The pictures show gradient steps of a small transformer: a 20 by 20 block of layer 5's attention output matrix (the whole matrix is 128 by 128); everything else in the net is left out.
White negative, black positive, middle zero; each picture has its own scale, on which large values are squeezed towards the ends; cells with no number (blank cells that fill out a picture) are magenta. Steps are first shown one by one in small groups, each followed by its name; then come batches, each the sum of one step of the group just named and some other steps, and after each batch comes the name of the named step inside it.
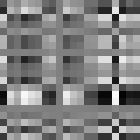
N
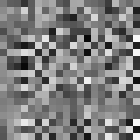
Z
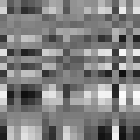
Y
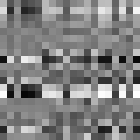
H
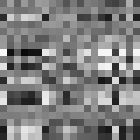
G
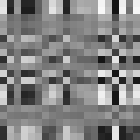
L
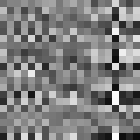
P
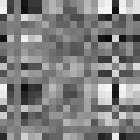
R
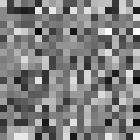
L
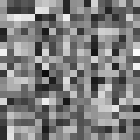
G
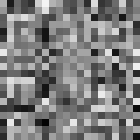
G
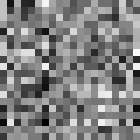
H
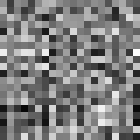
P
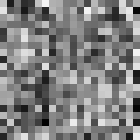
R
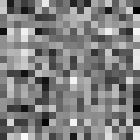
N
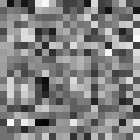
Z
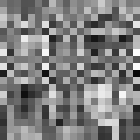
Y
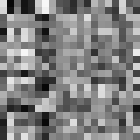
H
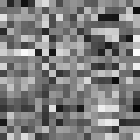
Z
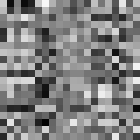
R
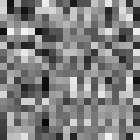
H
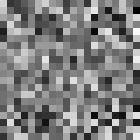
N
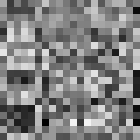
N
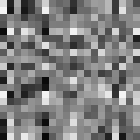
Y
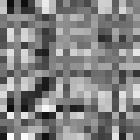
Y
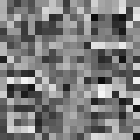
H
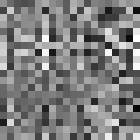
Z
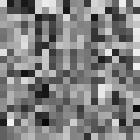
L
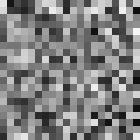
L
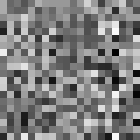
P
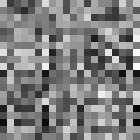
H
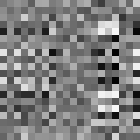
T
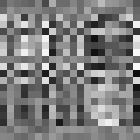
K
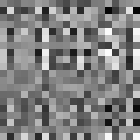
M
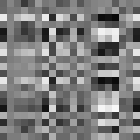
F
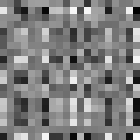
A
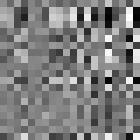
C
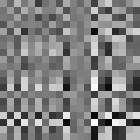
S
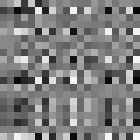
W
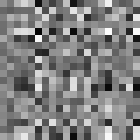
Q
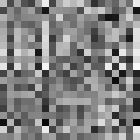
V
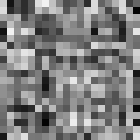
A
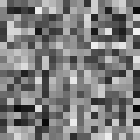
W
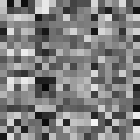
S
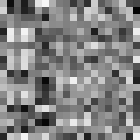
A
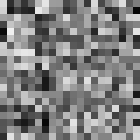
F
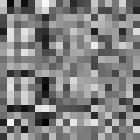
S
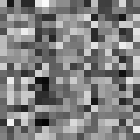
V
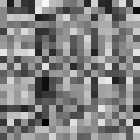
V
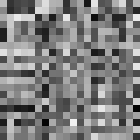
F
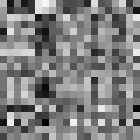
F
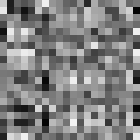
A
